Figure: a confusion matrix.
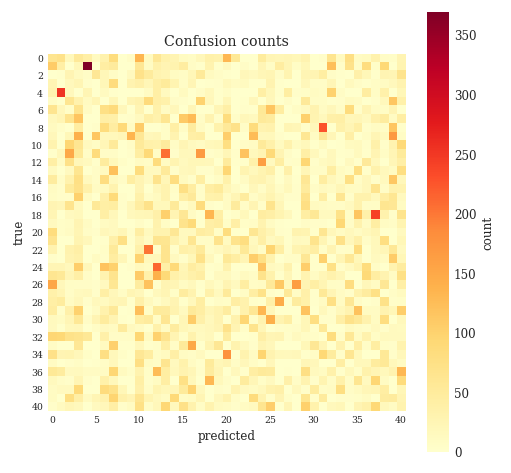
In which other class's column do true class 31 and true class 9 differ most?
39
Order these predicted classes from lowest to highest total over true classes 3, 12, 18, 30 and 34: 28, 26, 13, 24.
28, 26, 13, 24
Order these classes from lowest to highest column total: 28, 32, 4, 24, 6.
28, 4, 32, 6, 24
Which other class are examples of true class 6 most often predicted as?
25
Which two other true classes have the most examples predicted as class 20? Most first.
34, 0
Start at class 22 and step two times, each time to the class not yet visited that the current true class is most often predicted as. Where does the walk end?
13
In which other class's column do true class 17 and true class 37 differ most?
18
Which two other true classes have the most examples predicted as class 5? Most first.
9, 11
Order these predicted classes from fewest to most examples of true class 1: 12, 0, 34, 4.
12, 34, 0, 4
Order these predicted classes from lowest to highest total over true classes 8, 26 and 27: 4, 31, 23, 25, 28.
4, 25, 23, 28, 31
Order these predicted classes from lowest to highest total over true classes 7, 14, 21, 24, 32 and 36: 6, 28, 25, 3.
28, 25, 6, 3
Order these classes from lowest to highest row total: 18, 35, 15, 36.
35, 15, 36, 18
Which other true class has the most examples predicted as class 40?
36
